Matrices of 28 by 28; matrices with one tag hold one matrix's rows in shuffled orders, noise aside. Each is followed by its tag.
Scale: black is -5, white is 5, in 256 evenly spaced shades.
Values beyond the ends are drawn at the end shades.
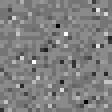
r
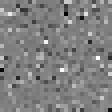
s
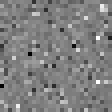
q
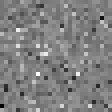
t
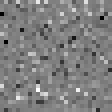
t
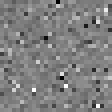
r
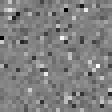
s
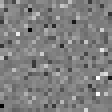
q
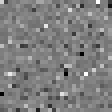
s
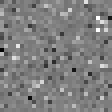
q
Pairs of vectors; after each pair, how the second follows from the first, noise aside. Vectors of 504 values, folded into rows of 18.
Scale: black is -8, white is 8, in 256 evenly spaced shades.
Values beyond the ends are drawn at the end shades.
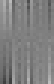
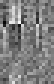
wrapped around, negated, scaled up.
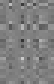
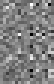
wrapped around, scaled up.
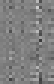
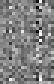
negated, scaled up.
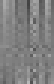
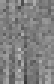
reversed.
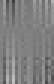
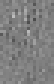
wrapped around, negated, partly zeroed.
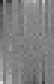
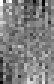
negated, scaled up.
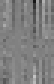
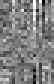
negated, scaled up.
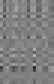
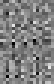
wrapped around, scaled up.
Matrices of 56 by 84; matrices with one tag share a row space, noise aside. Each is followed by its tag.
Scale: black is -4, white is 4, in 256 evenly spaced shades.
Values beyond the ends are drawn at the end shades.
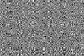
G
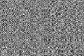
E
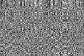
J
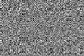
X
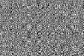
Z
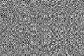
E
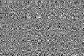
Z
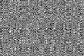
X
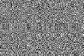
Z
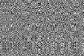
Z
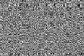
X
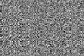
X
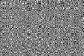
Z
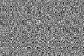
Z
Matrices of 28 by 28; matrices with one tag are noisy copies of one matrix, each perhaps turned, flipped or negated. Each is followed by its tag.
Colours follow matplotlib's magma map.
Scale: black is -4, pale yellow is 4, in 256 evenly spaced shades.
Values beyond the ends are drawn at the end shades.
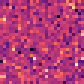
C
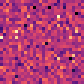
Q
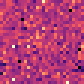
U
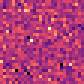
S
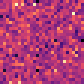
U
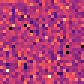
Q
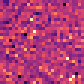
C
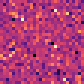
S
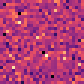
S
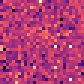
U
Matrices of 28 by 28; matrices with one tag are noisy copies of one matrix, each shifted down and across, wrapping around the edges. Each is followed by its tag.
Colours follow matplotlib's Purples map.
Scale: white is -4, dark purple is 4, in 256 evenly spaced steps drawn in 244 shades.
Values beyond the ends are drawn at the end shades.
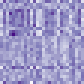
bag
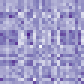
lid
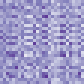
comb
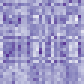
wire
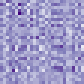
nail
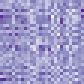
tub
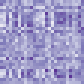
wire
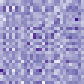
nail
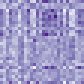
bag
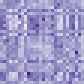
wire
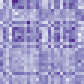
wire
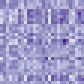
lid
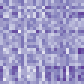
lid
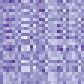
comb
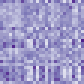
wire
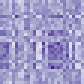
bag
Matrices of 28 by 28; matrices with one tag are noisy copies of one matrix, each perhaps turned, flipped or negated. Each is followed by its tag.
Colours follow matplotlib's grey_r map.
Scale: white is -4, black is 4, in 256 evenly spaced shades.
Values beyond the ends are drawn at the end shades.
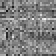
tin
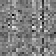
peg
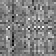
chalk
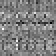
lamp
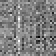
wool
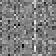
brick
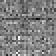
wool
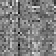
tin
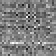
chalk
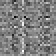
lamp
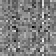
peg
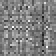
chalk
